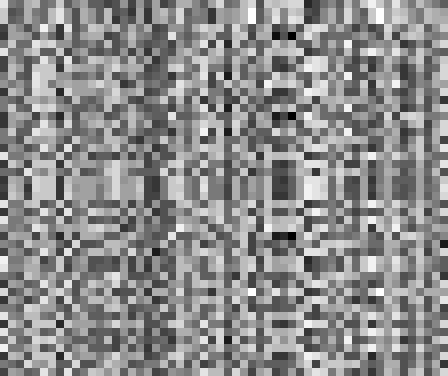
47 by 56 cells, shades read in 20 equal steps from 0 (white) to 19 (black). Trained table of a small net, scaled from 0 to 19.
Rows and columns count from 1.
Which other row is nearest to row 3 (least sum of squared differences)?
37
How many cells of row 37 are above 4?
44
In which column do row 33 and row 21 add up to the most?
19
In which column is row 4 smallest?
6
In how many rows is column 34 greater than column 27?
8
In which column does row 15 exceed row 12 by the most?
5
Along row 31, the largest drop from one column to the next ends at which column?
10
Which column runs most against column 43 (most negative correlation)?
47
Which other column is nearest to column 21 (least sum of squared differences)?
45
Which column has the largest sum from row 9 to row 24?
29
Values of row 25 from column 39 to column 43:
1 2 3 11 5
